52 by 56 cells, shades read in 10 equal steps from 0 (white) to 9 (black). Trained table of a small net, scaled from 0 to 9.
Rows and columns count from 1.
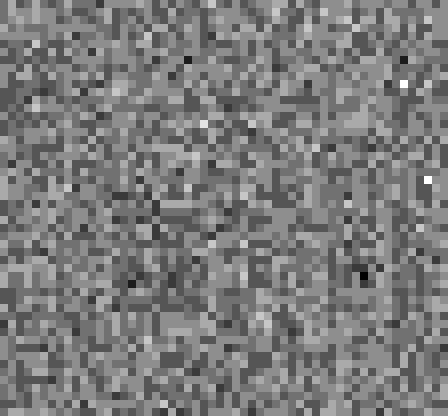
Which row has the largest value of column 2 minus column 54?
23
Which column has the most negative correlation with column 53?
1
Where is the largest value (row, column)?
35, 46
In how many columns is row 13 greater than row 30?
26
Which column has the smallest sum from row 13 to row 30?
9
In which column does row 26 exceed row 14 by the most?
5
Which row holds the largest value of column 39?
11
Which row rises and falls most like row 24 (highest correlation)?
4
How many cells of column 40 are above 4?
22
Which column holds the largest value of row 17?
32
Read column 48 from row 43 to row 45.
6 4 4
